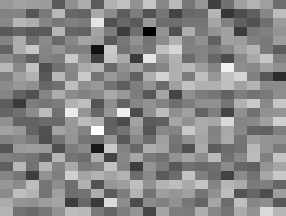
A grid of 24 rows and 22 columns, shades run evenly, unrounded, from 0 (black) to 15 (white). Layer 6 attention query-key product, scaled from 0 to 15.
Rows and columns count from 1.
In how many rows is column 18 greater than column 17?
14
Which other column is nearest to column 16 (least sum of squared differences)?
7
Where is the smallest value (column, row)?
12, 4
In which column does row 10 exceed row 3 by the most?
20
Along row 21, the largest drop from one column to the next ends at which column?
8
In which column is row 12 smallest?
2
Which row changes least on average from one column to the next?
10
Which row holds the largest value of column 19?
9
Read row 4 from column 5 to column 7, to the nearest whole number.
11 6 6
